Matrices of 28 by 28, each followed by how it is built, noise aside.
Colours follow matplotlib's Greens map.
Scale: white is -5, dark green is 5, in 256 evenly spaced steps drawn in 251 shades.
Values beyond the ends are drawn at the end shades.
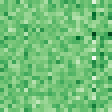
uneven columns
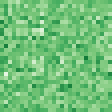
low rank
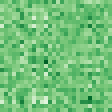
low rank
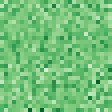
low rank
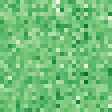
uneven columns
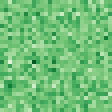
low rank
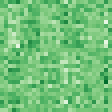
low rank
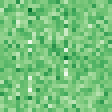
uneven columns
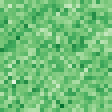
Hankel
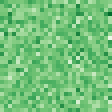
uneven columns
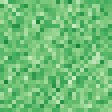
Hankel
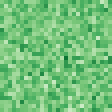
noise
